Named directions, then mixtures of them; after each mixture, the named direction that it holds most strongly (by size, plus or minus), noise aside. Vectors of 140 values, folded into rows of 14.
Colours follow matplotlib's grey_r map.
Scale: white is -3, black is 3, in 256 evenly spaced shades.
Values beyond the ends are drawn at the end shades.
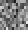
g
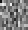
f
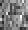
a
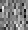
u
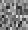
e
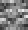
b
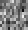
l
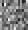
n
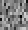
n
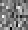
e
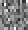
n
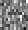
n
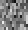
g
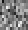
e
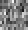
l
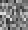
l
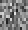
f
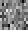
n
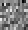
n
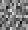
e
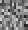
e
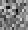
g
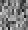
l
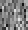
u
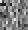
f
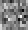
b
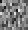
f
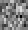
e
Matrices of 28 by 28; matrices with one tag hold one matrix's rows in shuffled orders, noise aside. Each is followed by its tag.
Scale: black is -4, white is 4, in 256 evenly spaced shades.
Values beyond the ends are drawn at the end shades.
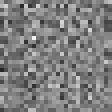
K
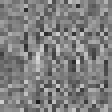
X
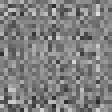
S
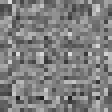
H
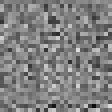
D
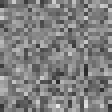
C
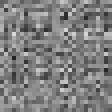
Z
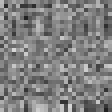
Z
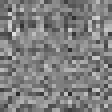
H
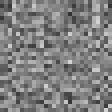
H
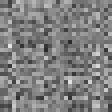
H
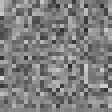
C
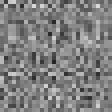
S
